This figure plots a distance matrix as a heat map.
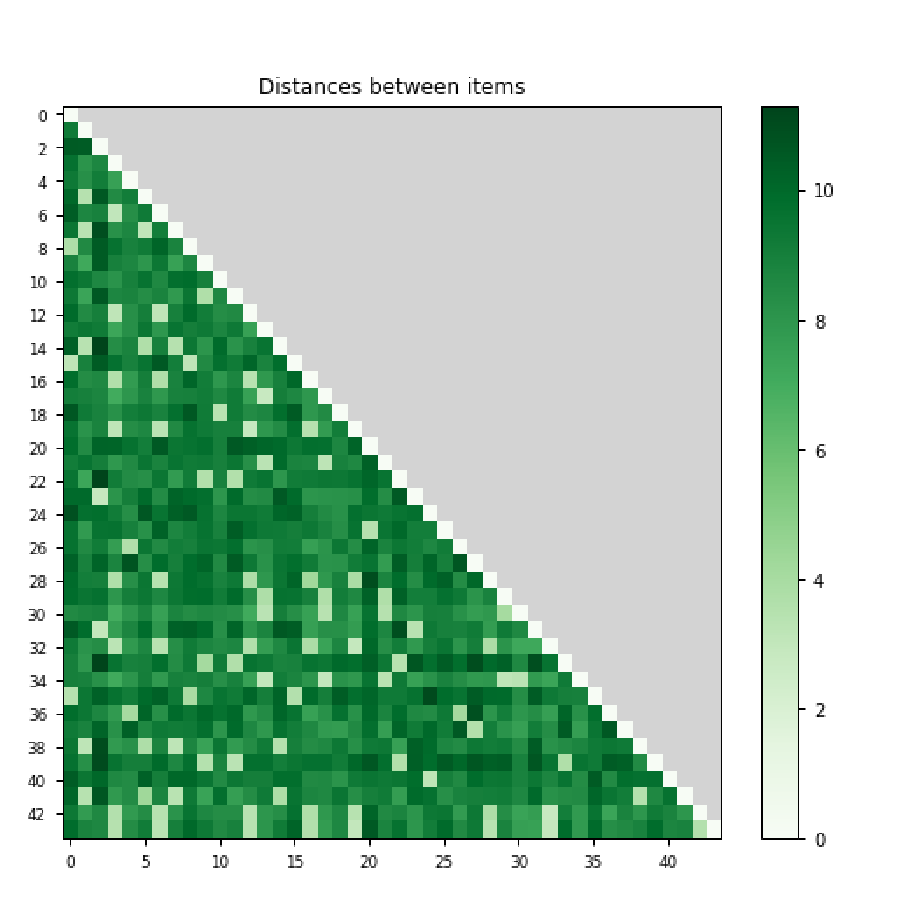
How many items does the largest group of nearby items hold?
9
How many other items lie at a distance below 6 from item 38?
5
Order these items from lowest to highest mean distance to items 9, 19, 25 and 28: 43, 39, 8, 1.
43, 1, 39, 8
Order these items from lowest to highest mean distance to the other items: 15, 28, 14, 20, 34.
34, 28, 14, 15, 20
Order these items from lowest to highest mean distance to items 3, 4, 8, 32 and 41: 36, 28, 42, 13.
42, 28, 36, 13
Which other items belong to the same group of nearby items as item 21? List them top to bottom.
13, 17, 29, 30, 34
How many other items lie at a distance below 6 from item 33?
4
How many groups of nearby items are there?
11
